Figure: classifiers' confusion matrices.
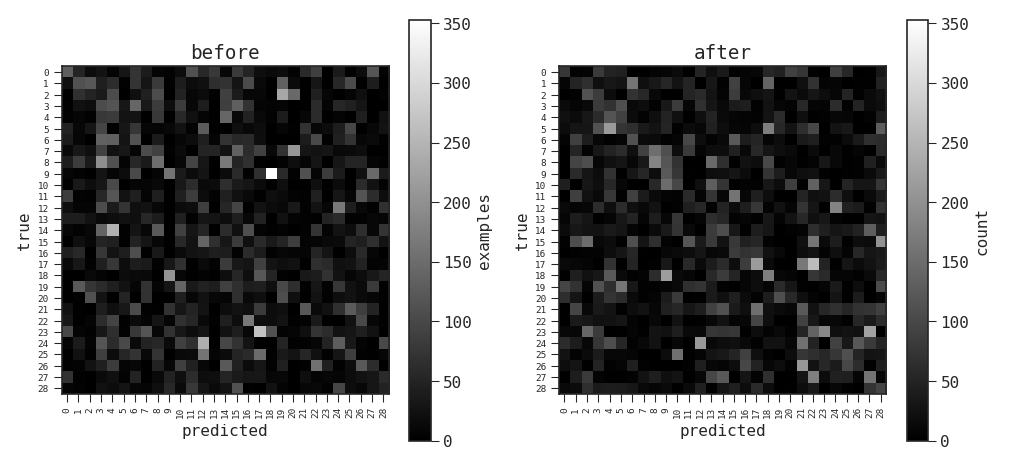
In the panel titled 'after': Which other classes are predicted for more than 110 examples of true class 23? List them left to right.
2, 22, 27
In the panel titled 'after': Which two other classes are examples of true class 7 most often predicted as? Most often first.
8, 9
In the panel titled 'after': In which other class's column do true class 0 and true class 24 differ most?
12
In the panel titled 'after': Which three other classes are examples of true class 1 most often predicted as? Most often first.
6, 18, 15
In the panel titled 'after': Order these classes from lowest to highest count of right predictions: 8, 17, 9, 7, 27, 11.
11, 7, 9, 27, 8, 17
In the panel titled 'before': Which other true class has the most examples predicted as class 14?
8
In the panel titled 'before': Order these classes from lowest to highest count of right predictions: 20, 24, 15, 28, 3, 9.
20, 28, 15, 3, 24, 9
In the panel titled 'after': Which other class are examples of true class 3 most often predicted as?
5
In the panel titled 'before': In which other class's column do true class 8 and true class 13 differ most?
3
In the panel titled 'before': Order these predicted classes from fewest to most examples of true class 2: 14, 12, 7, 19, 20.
12, 7, 14, 20, 19
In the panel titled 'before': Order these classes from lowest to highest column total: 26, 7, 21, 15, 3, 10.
21, 7, 26, 10, 15, 3
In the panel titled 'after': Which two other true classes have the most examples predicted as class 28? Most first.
15, 5
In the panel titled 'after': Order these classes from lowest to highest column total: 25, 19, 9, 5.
19, 25, 5, 9
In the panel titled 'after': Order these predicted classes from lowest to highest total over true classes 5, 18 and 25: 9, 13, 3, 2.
2, 13, 3, 9
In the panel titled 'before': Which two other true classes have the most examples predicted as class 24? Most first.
12, 28
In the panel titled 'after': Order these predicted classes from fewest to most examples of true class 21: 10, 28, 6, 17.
6, 10, 28, 17
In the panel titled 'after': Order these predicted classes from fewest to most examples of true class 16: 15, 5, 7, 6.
7, 5, 6, 15
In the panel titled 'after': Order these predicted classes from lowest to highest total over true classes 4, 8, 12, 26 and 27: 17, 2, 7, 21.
7, 17, 2, 21
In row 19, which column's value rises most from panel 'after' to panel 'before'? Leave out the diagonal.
10
